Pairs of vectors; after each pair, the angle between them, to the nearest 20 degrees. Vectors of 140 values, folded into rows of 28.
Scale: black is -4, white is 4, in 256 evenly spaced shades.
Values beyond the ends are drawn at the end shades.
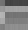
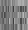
120 degrees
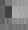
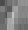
60 degrees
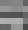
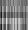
60 degrees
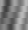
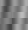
20 degrees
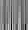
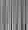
20 degrees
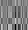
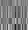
20 degrees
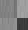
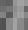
80 degrees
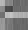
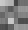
80 degrees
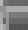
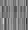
100 degrees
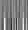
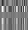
100 degrees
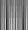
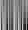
80 degrees
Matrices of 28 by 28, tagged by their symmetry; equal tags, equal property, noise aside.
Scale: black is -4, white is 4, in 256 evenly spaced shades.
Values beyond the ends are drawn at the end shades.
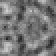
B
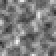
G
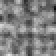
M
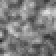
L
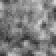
M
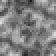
G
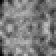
B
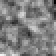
M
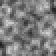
G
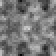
B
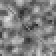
L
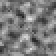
G
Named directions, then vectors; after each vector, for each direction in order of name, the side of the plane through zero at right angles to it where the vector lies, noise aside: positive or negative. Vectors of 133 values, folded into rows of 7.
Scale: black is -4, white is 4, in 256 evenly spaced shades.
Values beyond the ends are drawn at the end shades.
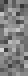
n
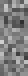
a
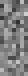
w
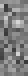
negative, negative, negative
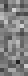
negative, positive, negative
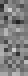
positive, positive, positive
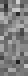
negative, positive, negative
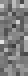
positive, negative, negative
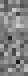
negative, positive, negative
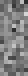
negative, positive, positive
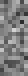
positive, positive, negative
